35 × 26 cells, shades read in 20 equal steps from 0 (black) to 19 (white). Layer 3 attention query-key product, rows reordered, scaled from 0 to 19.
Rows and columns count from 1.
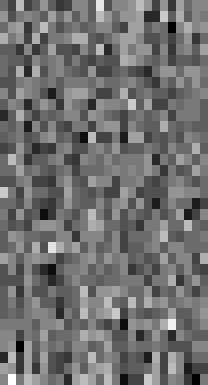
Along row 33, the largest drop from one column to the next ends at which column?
3
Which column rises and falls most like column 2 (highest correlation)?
14
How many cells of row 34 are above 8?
11
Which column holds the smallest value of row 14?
5
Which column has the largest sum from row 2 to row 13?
17
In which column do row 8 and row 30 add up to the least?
16
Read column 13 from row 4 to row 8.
6 14 7 5 10
